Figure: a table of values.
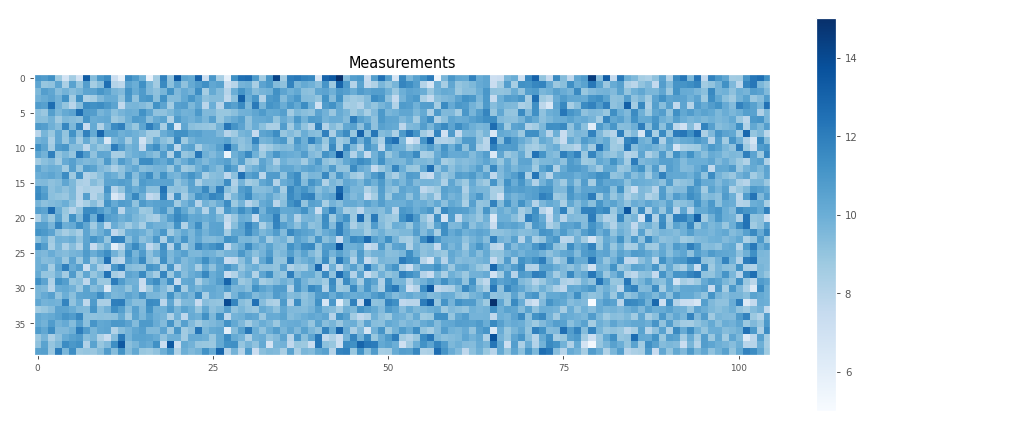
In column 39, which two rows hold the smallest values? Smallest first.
38, 7
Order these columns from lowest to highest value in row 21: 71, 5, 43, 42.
42, 5, 71, 43
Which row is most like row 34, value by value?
21
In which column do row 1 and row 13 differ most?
56
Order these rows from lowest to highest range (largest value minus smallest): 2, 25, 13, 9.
25, 2, 13, 9
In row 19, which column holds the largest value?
84
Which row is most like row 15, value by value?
18
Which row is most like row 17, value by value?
24
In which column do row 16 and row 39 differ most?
57
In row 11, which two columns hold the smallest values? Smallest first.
27, 65
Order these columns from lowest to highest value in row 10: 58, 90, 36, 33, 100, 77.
77, 33, 36, 90, 58, 100
